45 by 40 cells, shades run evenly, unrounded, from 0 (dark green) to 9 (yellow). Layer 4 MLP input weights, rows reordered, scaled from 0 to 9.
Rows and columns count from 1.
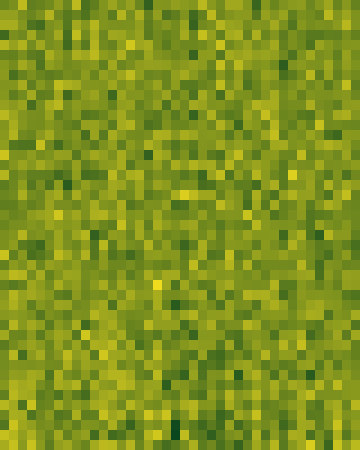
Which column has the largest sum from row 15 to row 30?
18
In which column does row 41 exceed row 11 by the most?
4
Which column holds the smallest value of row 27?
36
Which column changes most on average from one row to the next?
22
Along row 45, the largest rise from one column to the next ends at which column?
38
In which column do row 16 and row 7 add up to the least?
32
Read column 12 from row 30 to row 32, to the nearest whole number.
4 6 6
